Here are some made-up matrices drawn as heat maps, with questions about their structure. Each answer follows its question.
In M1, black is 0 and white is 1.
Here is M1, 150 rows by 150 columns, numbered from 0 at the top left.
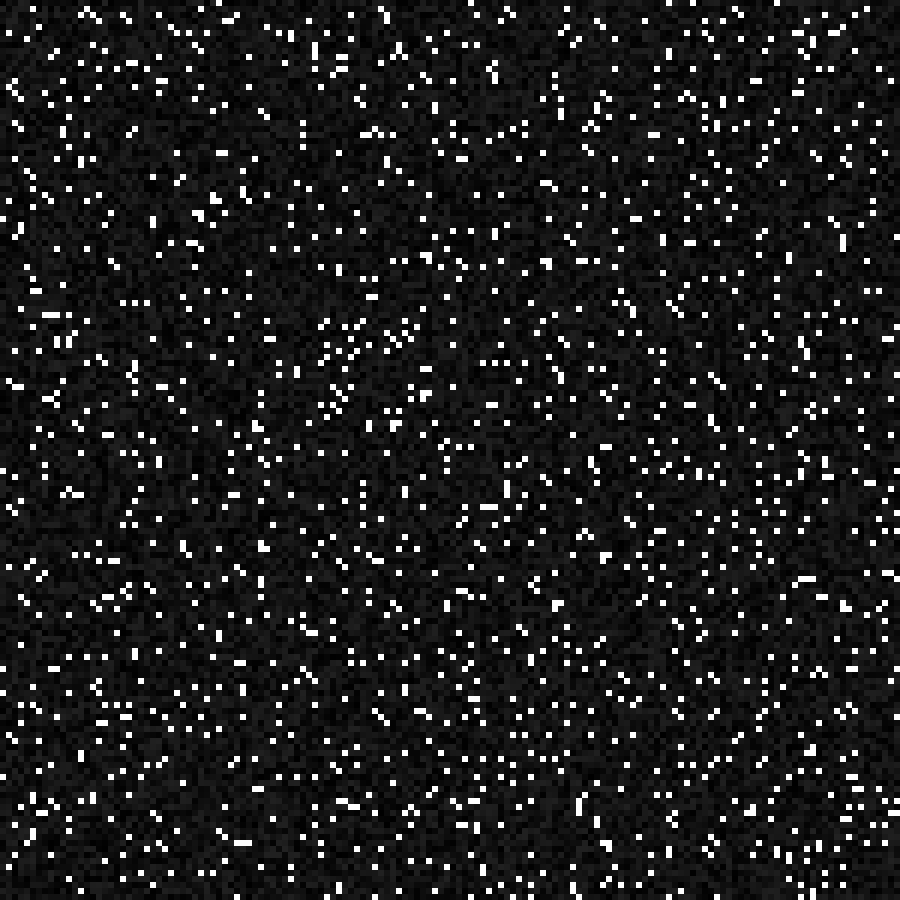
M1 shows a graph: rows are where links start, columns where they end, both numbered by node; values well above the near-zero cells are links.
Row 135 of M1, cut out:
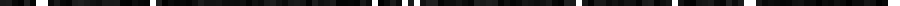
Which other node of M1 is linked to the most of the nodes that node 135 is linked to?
node 118
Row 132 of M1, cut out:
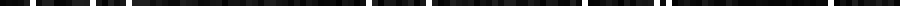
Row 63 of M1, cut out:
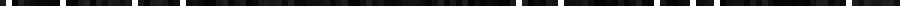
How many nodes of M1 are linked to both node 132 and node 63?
1
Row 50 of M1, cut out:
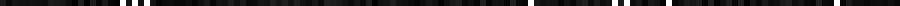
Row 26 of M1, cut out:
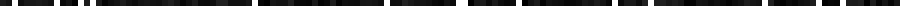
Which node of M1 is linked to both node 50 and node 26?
node 102
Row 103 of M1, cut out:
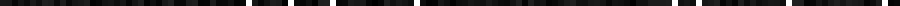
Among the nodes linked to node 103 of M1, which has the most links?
node 147
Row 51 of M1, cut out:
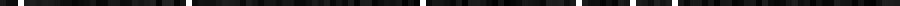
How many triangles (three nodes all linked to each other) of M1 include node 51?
0
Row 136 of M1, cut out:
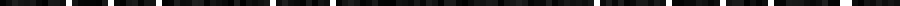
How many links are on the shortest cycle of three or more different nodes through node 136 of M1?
3
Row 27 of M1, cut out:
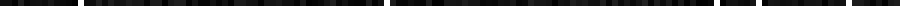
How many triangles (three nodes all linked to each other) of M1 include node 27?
3
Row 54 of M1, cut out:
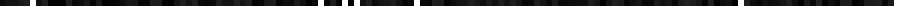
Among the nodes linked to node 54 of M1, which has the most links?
node 5
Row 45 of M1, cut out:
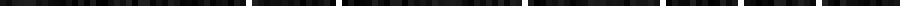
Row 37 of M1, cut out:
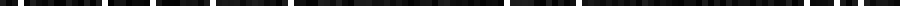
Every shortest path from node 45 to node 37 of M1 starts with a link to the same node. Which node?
node 56
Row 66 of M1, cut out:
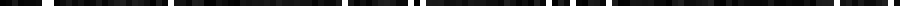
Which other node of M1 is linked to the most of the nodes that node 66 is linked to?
node 72
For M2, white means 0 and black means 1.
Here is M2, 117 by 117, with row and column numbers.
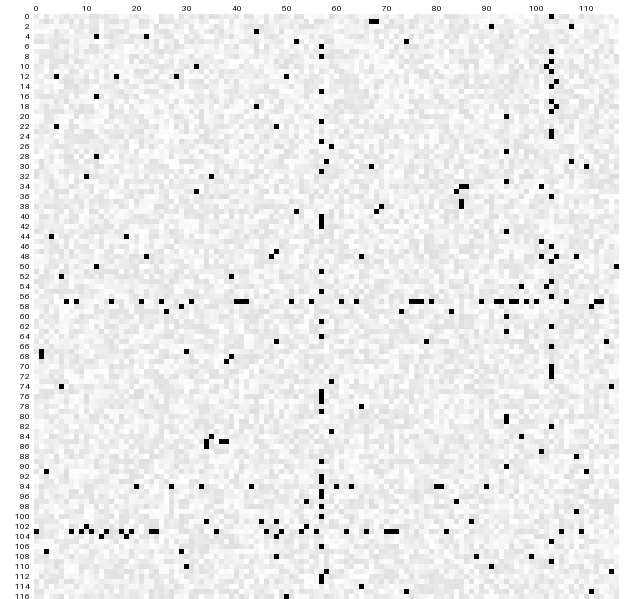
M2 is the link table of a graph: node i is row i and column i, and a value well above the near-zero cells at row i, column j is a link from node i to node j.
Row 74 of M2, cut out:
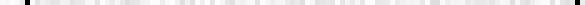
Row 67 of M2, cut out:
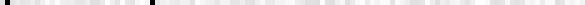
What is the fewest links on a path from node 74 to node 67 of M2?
6
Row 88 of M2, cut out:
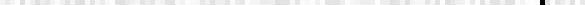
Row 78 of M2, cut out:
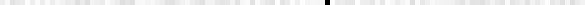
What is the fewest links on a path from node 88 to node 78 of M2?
4
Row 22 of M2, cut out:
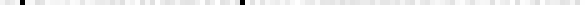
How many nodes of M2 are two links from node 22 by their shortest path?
6
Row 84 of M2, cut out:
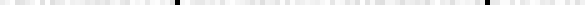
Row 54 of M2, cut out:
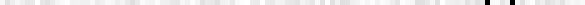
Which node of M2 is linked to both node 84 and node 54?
node 97
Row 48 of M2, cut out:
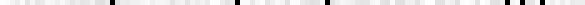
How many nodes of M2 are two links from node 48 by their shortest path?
10
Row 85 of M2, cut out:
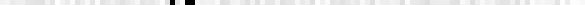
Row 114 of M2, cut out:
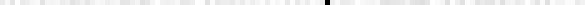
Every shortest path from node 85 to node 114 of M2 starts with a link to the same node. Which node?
node 34
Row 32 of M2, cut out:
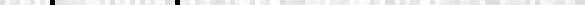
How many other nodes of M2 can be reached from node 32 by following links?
6
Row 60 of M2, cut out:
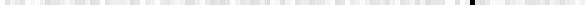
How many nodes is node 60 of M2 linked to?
1
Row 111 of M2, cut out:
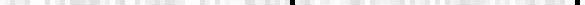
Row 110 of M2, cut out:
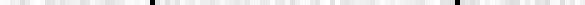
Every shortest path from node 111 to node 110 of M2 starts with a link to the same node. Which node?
node 58
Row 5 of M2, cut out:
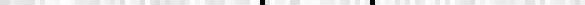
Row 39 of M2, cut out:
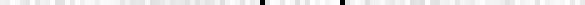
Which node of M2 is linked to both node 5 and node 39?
node 52
